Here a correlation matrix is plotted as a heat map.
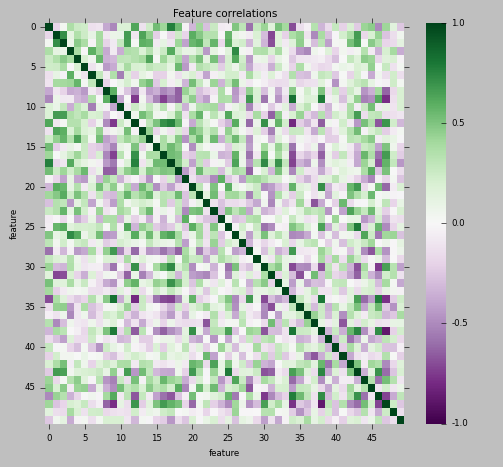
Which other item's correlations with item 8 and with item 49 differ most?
19
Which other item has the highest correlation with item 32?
17
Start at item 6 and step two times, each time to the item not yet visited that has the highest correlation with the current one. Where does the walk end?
26
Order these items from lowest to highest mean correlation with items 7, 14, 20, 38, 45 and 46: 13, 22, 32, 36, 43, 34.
32, 22, 36, 34, 13, 43
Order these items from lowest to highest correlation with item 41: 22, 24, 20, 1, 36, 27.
36, 27, 20, 24, 1, 22
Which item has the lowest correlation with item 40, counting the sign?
7
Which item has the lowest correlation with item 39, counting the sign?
42
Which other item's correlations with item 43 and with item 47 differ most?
38
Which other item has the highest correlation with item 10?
45
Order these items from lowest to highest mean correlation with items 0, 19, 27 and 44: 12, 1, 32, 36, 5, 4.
1, 36, 5, 4, 32, 12
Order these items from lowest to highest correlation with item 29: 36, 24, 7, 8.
36, 7, 8, 24
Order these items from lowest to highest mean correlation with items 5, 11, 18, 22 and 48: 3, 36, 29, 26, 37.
37, 36, 29, 3, 26
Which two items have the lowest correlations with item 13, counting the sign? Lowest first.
31, 37
